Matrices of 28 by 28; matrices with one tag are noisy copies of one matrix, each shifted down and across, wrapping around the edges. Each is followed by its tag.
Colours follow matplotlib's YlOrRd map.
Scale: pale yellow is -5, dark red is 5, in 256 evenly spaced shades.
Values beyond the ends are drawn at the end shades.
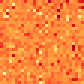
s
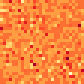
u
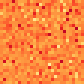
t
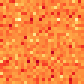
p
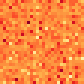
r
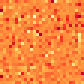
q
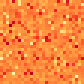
t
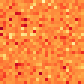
s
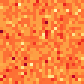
r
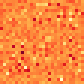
u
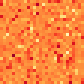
r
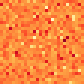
t
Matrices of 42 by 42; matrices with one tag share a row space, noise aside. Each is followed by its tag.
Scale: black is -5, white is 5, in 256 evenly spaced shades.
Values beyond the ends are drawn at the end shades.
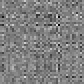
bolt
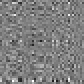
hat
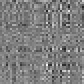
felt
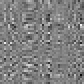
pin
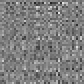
bolt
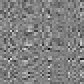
pin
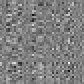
hat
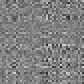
felt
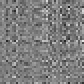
felt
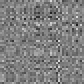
bolt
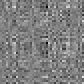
felt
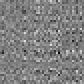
bolt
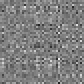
bolt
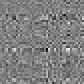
felt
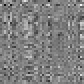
pin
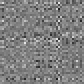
bolt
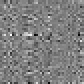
pin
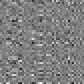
hat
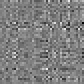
felt
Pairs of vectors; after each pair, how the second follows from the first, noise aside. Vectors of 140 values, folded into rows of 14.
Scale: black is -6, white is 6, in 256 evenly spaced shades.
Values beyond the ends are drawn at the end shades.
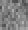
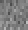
reversed, negated, partly zeroed.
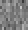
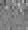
reversed, negated, partly zeroed.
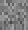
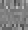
reversed, negated, partly zeroed.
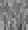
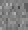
reversed, negated, partly zeroed.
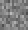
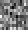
reversed, negated, scaled up.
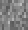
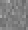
wrapped around, shrunk.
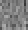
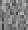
reversed.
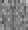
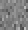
reversed, negated, partly zeroed.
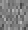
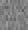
reversed, negated, shrunk.
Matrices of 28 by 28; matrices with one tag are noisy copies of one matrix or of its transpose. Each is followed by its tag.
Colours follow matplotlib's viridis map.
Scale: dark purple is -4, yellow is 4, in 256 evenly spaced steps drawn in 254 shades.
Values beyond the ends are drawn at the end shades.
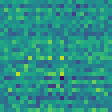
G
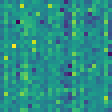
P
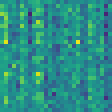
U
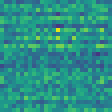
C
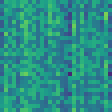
P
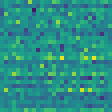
G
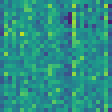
P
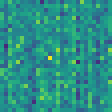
G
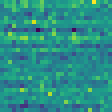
U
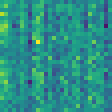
U
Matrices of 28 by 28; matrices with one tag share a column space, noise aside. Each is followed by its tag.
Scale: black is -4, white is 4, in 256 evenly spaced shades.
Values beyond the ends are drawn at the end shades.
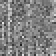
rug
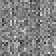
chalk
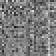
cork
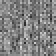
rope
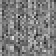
rope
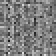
rug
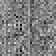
rope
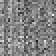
chalk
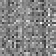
chalk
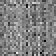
rug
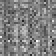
chalk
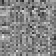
cork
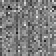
cork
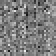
cork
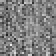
rug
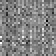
chalk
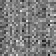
chalk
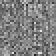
rug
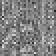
rope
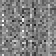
chalk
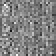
rug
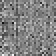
rug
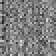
chalk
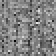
chalk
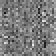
chalk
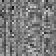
cork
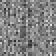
chalk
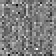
rug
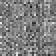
rug
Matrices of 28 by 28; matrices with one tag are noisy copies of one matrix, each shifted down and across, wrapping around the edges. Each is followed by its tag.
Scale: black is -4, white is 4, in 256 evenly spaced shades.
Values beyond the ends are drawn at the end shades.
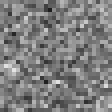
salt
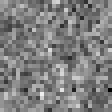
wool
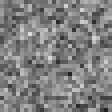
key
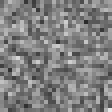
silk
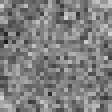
wool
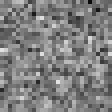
silk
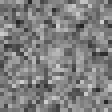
salt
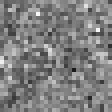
wool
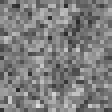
wool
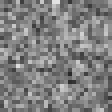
silk
